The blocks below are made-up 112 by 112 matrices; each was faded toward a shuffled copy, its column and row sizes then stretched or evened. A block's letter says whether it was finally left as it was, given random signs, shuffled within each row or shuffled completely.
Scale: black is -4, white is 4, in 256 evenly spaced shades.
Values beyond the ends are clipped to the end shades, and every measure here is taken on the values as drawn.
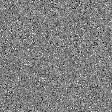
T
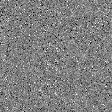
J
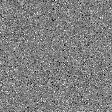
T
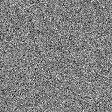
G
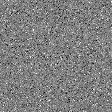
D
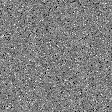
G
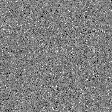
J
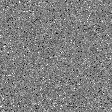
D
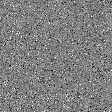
D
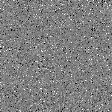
T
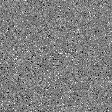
J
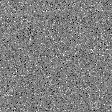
D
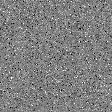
D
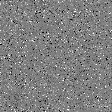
T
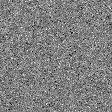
G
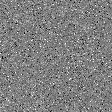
G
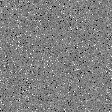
T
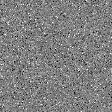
J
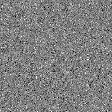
J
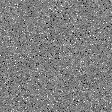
D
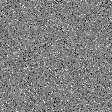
D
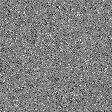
G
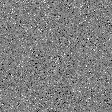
G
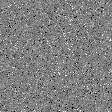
D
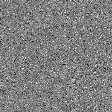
T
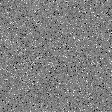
G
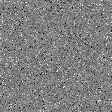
G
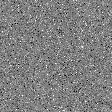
G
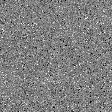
T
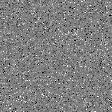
J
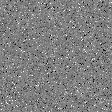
G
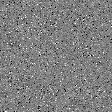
T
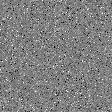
G
